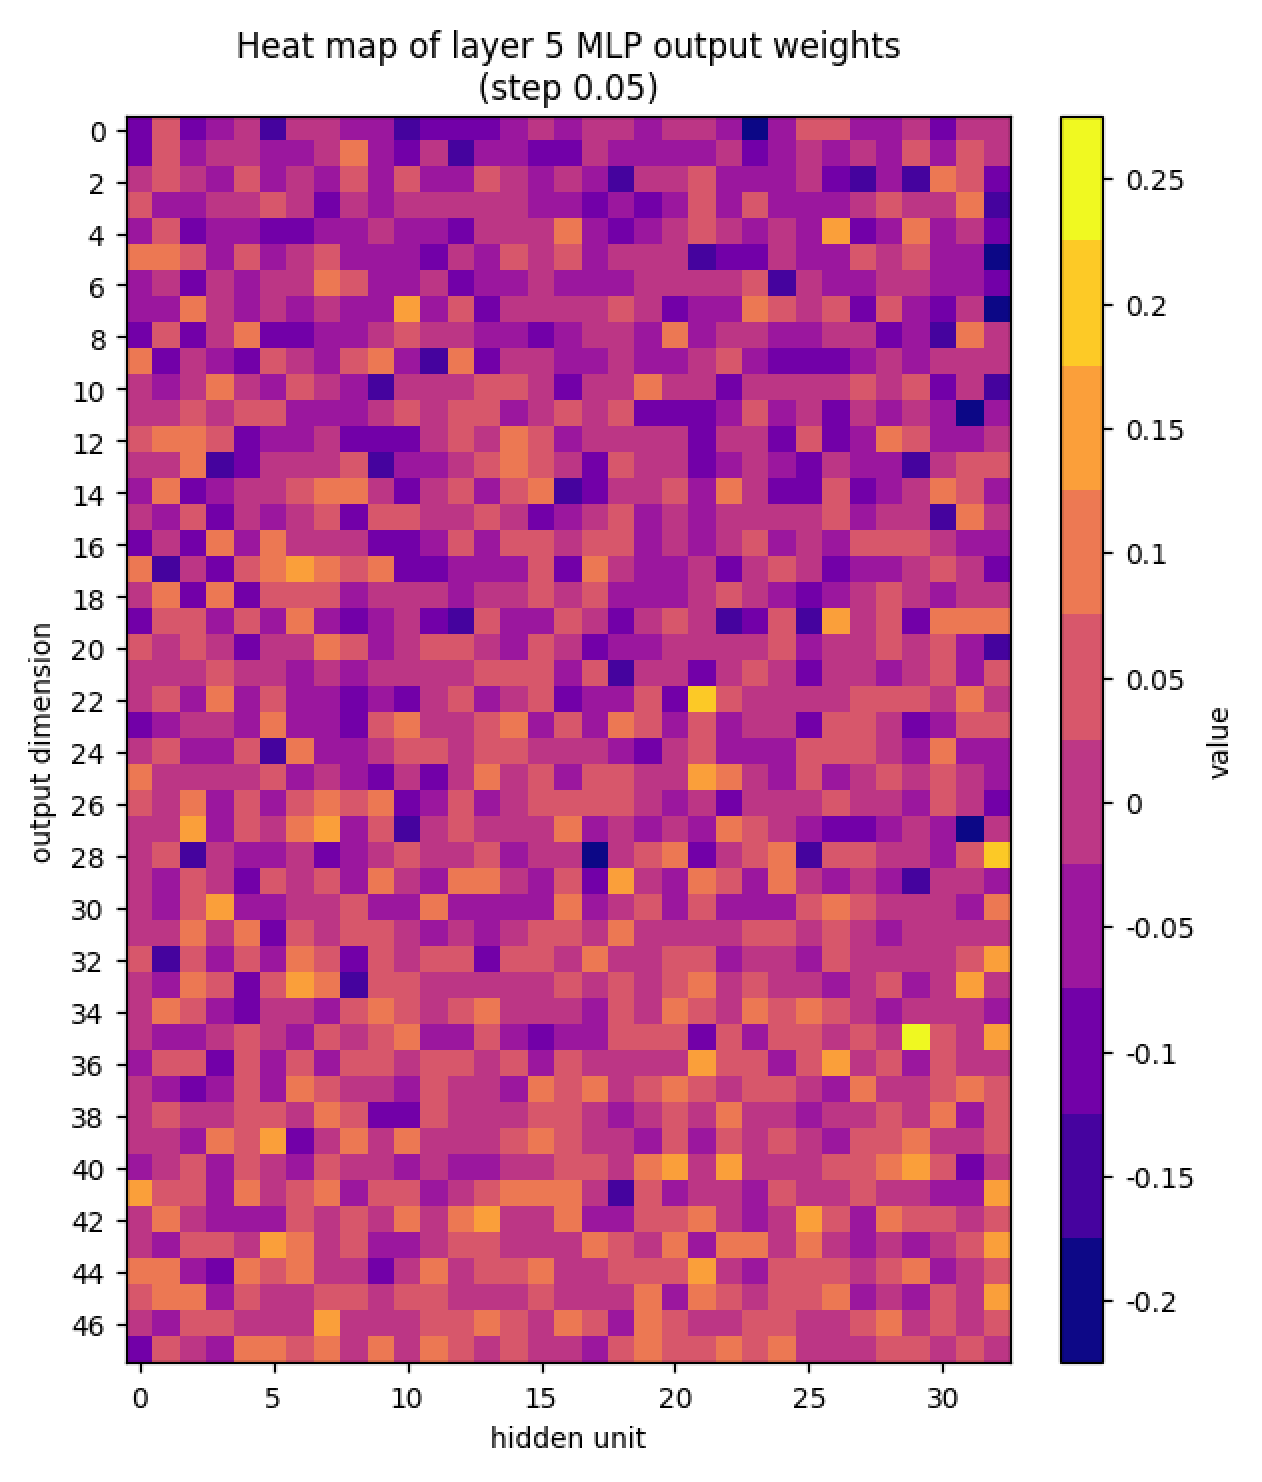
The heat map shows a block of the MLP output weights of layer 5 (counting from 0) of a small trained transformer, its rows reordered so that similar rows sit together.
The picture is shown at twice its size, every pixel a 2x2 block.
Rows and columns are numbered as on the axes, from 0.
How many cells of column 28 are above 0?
18
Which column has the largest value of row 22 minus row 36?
3
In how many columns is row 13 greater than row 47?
7
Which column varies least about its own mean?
14
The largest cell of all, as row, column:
35, 29
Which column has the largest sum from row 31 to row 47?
32
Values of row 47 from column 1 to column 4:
0.05 0 -0.05 0.1
